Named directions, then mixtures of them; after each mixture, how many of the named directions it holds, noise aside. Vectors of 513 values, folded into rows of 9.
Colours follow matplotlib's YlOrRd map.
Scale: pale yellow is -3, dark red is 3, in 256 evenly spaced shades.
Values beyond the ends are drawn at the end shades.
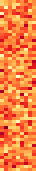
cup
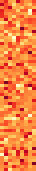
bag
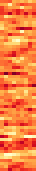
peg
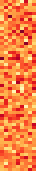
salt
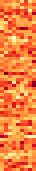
four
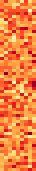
four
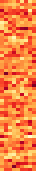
four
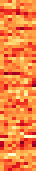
two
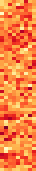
four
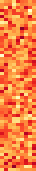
two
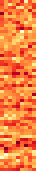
three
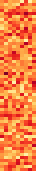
three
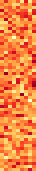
four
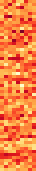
two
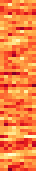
one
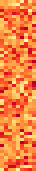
four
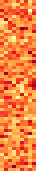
four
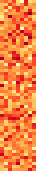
two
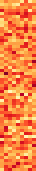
three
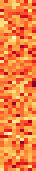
four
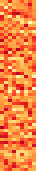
four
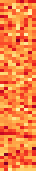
four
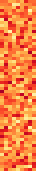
three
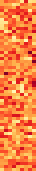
four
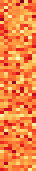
one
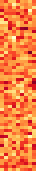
four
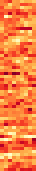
one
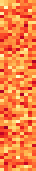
one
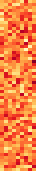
two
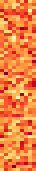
four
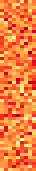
three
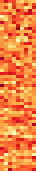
four
